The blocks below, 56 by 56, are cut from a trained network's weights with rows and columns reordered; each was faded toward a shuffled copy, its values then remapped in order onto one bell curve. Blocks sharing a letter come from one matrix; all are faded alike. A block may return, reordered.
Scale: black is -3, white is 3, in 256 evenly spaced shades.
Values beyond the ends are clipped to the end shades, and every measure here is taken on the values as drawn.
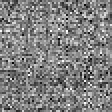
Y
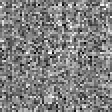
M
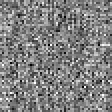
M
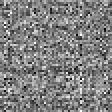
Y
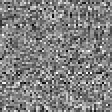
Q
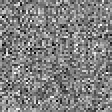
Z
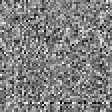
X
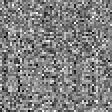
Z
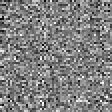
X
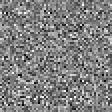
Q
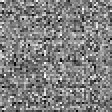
Y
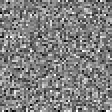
Q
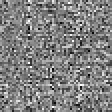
Y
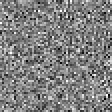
Z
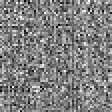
M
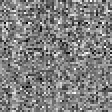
M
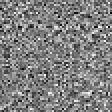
Q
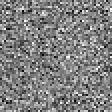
Q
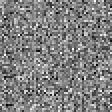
M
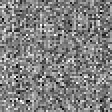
M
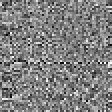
X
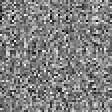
Z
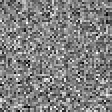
X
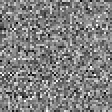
Q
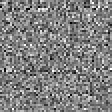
Q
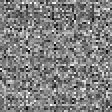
Y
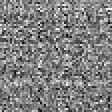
Y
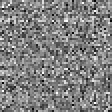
Y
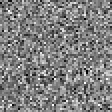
Z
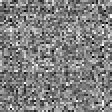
Y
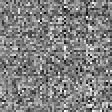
Y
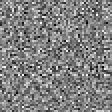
Q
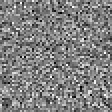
Z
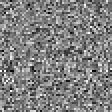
X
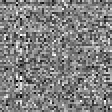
Y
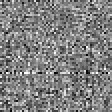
X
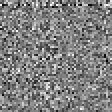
X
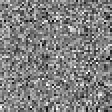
Z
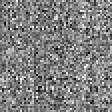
M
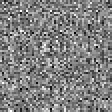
Z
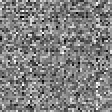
Y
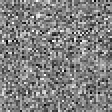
M
